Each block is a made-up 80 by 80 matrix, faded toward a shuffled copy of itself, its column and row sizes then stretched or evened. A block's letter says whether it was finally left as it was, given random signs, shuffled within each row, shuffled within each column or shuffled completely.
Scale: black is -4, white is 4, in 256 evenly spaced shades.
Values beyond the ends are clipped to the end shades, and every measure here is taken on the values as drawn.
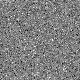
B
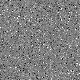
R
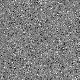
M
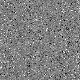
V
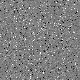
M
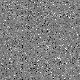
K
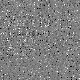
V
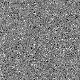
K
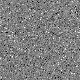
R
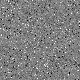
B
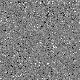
K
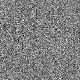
V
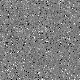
K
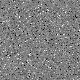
R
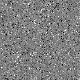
V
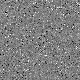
B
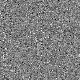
M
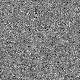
R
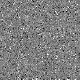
V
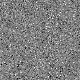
M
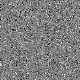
K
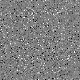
V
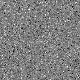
M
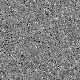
B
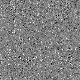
K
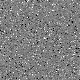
B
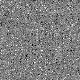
V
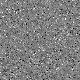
B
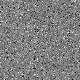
M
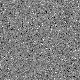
R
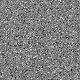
R
